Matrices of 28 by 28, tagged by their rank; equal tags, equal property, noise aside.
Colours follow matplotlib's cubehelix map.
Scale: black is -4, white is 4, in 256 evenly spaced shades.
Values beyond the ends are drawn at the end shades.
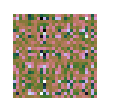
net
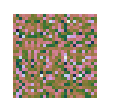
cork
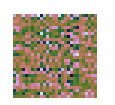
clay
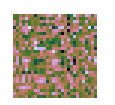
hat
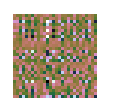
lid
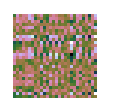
net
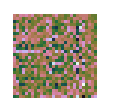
clay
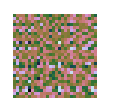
lid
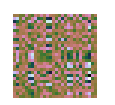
net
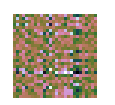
net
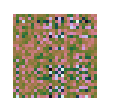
net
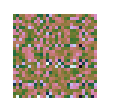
lid
